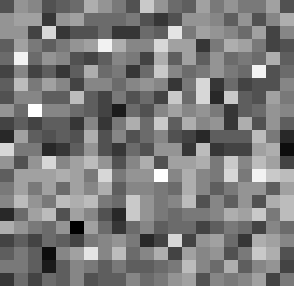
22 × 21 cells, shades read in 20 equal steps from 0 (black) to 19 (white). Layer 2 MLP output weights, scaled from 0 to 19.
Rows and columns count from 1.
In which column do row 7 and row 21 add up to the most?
15
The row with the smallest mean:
11
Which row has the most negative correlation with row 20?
3
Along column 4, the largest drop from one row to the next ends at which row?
4
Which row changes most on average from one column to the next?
8
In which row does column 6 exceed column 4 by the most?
20
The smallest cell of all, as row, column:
18, 6
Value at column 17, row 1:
11
